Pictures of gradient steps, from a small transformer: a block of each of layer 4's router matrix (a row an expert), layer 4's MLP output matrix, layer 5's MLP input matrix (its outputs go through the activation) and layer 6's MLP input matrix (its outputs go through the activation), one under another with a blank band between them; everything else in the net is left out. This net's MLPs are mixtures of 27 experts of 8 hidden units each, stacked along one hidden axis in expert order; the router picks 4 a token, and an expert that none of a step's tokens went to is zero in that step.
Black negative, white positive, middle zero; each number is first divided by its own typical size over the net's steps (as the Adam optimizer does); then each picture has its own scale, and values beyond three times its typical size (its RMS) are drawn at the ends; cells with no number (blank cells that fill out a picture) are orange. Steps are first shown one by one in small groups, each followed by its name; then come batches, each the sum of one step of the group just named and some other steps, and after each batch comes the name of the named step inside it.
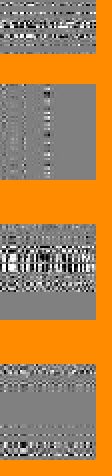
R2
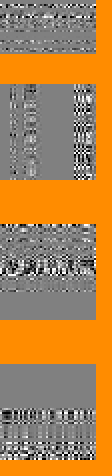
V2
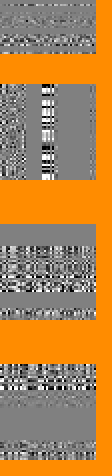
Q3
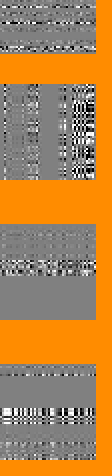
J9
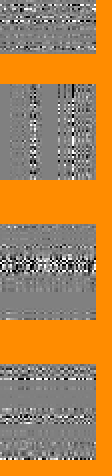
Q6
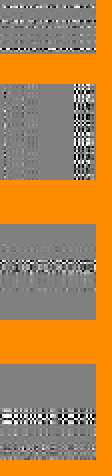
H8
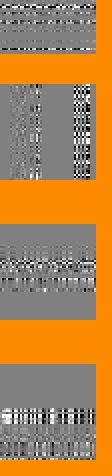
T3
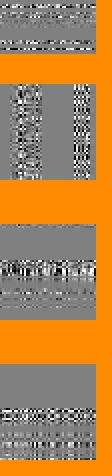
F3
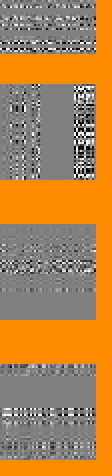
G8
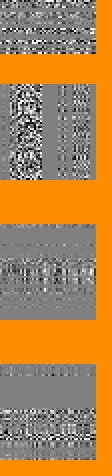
F3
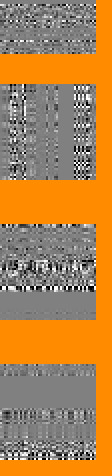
V2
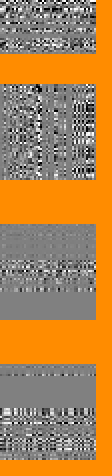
J9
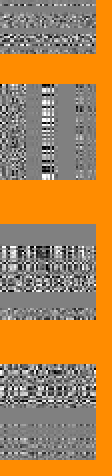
Q3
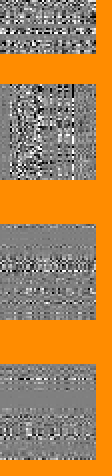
Q6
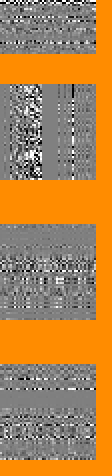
Q6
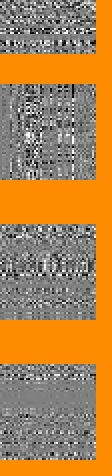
Q6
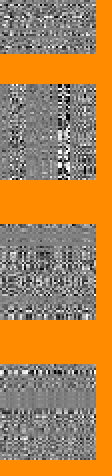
V2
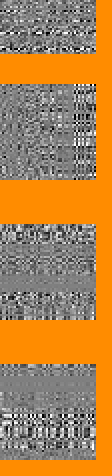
H8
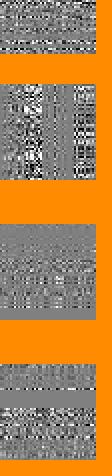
G8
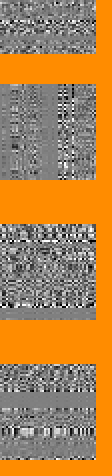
Q6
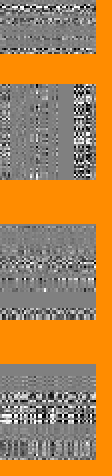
T3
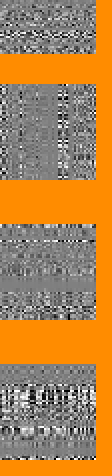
F3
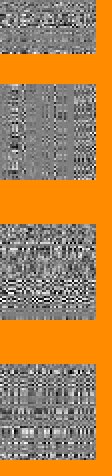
V2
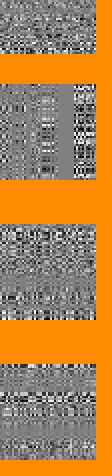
G8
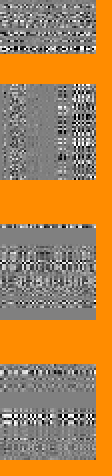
H8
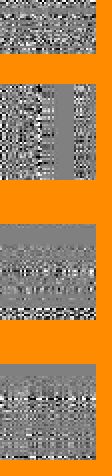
F3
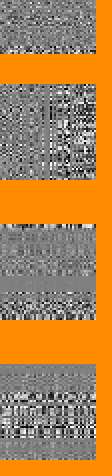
J9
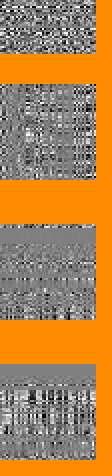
T3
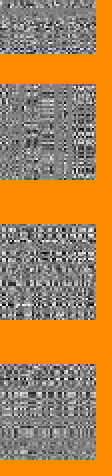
G8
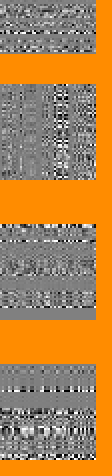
V2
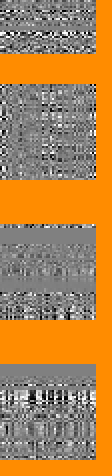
F3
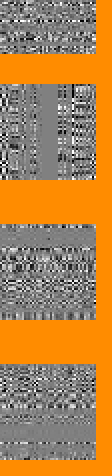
Q6
